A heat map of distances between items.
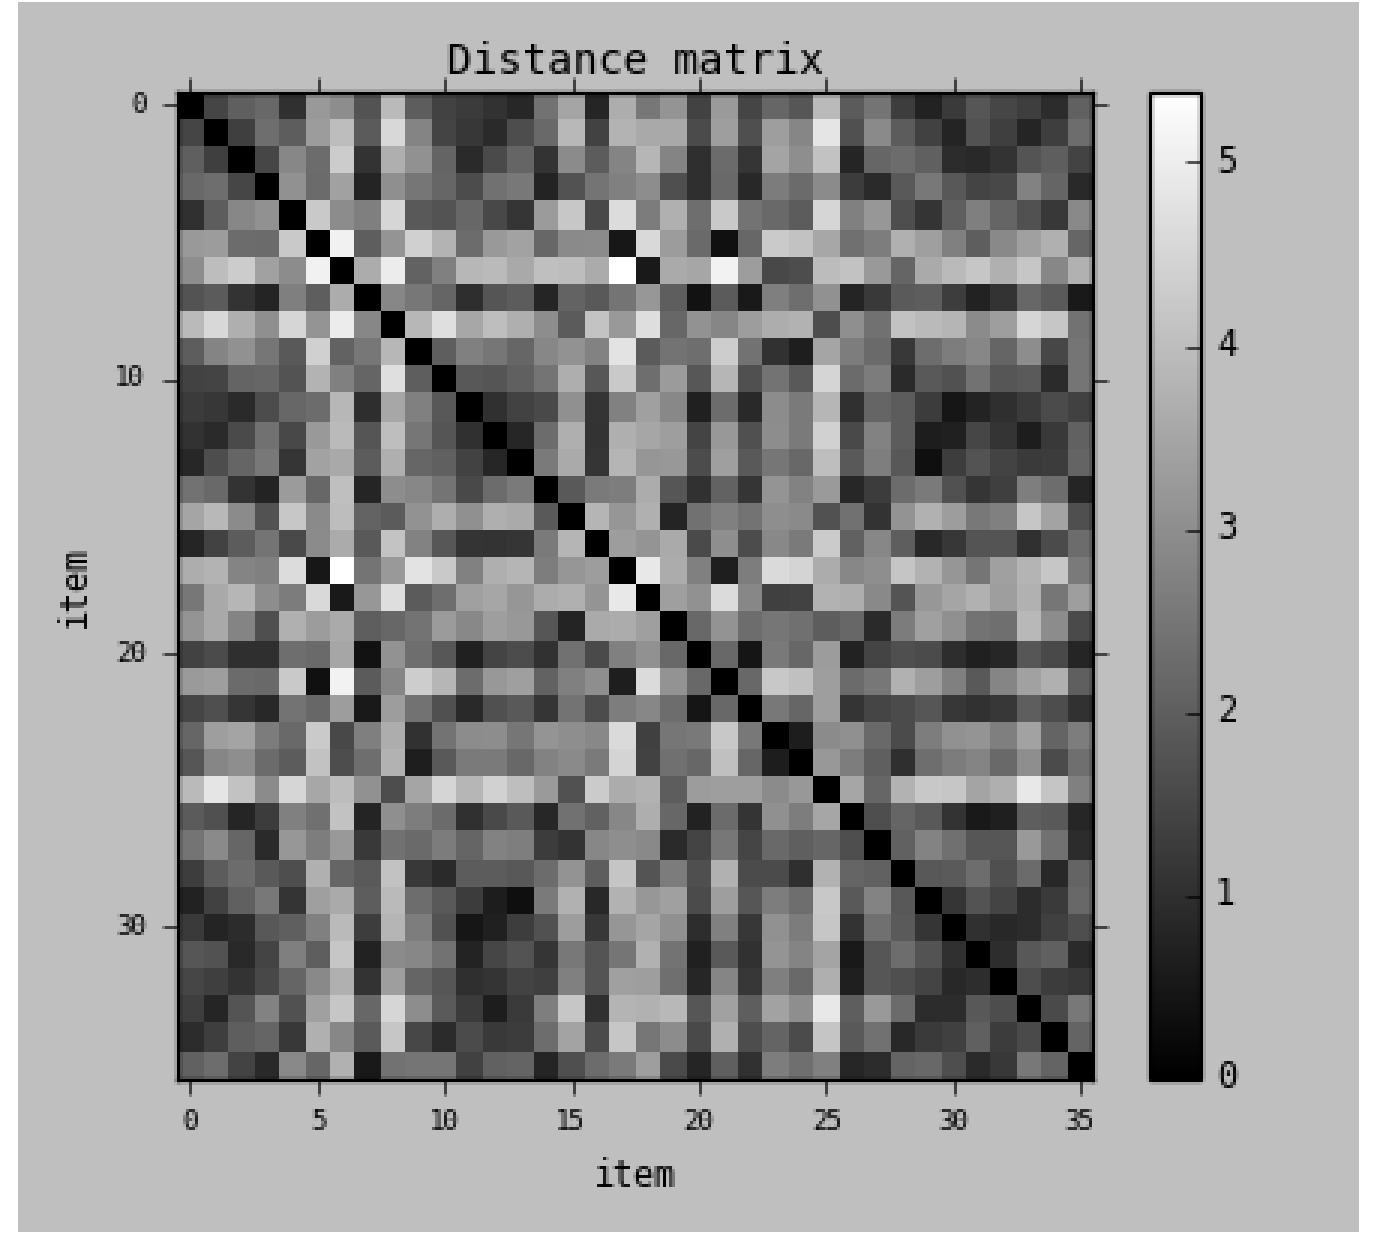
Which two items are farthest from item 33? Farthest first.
25, 8
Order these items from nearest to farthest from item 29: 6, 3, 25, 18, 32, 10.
32, 10, 3, 18, 6, 25
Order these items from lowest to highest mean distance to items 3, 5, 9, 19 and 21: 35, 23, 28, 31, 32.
35, 31, 32, 28, 23
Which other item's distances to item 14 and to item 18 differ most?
6
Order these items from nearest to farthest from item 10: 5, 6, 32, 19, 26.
32, 26, 6, 19, 5
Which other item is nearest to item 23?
24
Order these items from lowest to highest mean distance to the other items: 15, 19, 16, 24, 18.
16, 24, 19, 15, 18
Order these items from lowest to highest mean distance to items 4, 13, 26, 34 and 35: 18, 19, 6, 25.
19, 18, 6, 25
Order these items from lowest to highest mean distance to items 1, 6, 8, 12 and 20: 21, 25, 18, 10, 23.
10, 23, 18, 21, 25
